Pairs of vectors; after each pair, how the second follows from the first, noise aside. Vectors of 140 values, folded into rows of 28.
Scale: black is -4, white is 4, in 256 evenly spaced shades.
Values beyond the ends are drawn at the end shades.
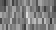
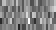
sign-scrambled.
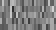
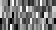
wrapped around, negated, scaled up.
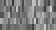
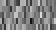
shuffled.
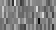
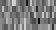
sign-scrambled.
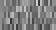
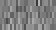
negated, shrunk.
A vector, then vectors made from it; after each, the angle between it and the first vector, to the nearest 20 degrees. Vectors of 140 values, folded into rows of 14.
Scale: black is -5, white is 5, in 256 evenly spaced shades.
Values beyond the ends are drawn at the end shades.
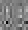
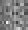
120 degrees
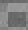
80 degrees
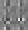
100 degrees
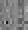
40 degrees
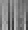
80 degrees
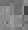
80 degrees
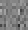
100 degrees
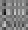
80 degrees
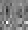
160 degrees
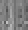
140 degrees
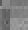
80 degrees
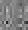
20 degrees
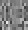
140 degrees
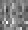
140 degrees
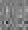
20 degrees
